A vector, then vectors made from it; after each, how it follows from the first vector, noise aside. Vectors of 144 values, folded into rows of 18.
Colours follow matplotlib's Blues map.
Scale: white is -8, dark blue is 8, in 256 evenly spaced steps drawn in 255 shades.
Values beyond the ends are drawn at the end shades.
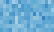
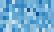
wrapped around, scaled up.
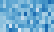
wrapped around, negated, scaled up.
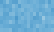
negated, shrunk.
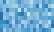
wrapped around, negated, scaled up.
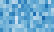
scaled up.
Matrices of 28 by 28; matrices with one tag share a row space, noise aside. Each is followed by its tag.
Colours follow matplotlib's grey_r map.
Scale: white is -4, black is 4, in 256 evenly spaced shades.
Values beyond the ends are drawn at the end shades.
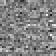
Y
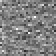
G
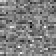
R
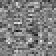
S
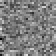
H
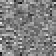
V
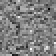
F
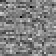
R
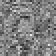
F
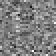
F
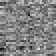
R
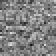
R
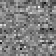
Y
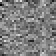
H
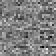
Y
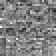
R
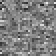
G
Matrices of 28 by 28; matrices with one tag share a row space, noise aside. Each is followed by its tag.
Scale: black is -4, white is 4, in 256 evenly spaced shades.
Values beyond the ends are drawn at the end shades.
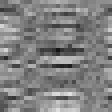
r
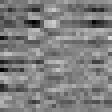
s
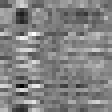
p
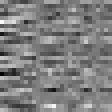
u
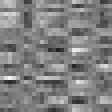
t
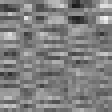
t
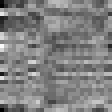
s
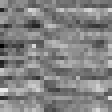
s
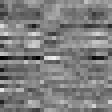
s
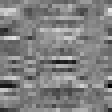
r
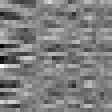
u
